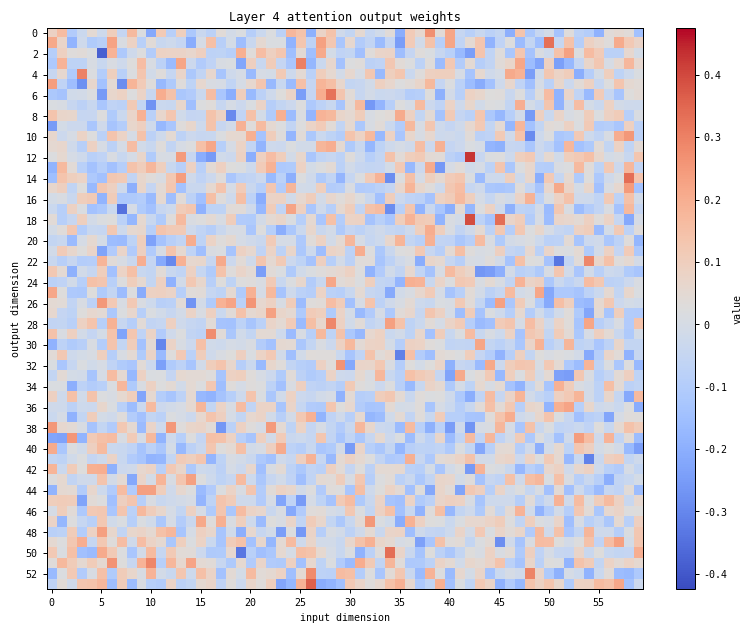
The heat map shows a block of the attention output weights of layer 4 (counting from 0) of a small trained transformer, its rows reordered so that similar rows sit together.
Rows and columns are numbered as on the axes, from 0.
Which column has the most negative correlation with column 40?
44
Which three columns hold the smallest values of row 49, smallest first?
45, 37, 22
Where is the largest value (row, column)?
12, 42
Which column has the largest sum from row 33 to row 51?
5
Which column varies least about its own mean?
55
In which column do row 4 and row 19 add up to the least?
20
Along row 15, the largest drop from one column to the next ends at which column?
59
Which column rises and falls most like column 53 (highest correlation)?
2
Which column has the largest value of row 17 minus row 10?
24
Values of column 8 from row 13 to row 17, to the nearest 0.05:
0.15 -0.05 -0.2 -0.1 0
